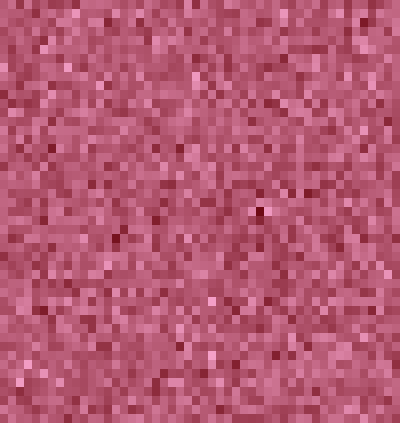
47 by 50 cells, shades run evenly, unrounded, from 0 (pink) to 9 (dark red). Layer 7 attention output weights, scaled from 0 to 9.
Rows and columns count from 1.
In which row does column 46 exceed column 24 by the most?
27
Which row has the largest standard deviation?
35
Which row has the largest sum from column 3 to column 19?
44
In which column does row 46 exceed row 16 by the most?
12
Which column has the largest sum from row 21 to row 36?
6
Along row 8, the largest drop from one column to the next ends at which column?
9
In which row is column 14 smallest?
30
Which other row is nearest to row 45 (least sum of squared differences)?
14
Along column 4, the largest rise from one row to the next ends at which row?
42
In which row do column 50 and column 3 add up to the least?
43
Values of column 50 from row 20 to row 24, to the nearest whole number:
6 6 5 5 3
